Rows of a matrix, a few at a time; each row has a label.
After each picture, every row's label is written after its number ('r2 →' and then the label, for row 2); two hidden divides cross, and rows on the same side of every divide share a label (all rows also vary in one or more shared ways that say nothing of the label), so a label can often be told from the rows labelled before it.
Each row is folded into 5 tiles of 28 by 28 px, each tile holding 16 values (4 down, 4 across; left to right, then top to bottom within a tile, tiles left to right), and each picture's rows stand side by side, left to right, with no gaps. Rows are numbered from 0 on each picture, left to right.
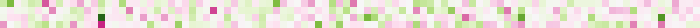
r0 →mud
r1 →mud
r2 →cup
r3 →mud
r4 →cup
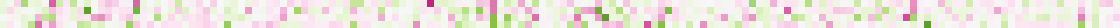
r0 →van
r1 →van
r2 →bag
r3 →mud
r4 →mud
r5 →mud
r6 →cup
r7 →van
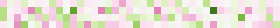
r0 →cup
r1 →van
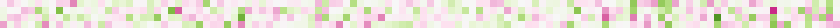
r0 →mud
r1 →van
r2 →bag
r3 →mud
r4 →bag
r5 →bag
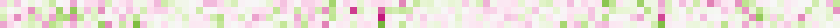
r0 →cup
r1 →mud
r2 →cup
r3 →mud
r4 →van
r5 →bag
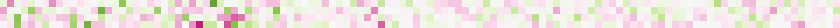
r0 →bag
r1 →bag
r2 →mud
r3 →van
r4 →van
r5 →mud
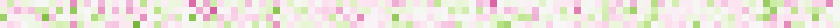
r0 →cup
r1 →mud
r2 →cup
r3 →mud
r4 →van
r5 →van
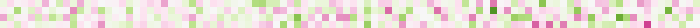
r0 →mud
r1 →bag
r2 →van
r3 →bag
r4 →mud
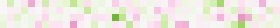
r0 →van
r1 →van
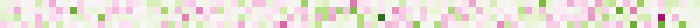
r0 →van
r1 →cup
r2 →mud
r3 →bag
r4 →mud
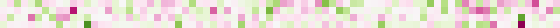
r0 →cup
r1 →mud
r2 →bag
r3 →cup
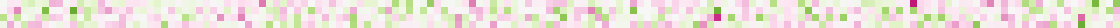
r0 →van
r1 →cup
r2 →bag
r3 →van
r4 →cup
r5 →mud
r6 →cup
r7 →bag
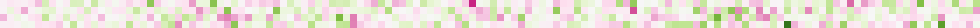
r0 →bag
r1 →van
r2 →cup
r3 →van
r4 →mud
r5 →van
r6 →van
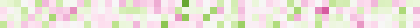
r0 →cup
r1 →van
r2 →cup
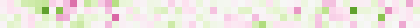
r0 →mud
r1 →mud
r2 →van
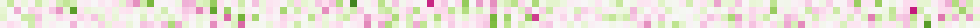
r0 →van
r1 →van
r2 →bag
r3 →bag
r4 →mud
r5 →bag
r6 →cup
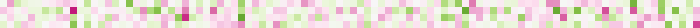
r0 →mud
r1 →mud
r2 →van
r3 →van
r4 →bag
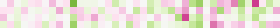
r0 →bag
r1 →cup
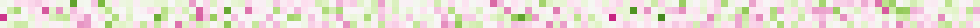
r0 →bag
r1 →van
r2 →van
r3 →mud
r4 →bag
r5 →bag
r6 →bag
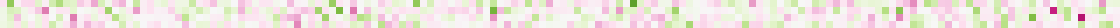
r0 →cup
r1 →cup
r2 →mud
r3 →van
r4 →van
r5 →bag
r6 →mud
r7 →cup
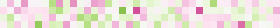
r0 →cup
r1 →van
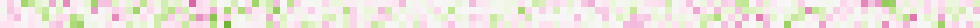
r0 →mud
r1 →bag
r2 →cup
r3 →bag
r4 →van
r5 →van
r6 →van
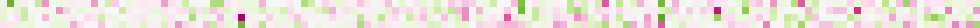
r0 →cup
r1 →van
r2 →mud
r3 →bag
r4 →mud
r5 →van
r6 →van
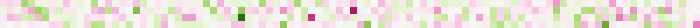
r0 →mud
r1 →bag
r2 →cup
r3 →van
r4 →bag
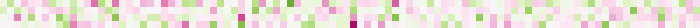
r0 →cup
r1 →van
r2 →cup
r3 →cup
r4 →bag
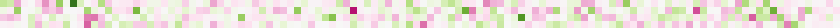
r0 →bag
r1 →cup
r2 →mud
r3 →mud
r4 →van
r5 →bag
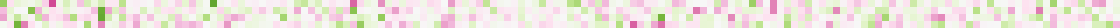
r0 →bag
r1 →bag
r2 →cup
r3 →bag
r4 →cup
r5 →cup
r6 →bag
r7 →cup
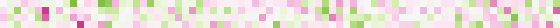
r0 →bag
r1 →cup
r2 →bag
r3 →cup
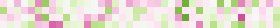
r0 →bag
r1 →bag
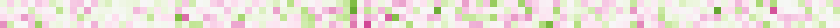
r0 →mud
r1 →cup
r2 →van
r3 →mud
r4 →bag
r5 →mud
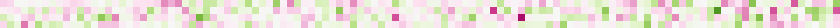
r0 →mud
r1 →bag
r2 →mud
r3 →cup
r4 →cup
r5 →cup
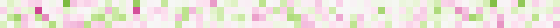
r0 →van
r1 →mud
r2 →bag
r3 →van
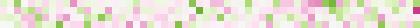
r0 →cup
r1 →mud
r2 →van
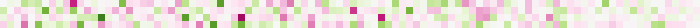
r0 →mud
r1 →bag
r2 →bag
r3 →cup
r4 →van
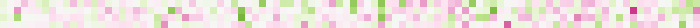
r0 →van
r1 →bag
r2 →bag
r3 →van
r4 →mud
